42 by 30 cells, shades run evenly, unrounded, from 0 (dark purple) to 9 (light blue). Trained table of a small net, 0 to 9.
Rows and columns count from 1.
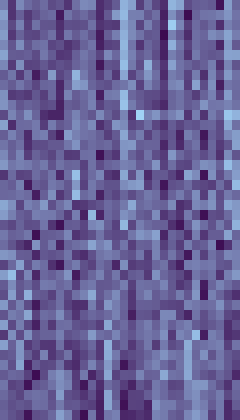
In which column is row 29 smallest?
26
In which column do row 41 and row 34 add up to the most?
25
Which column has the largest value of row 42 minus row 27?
8
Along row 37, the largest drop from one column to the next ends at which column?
4
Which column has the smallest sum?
13
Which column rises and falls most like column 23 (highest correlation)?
22
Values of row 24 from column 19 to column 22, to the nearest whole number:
6 7 1 4
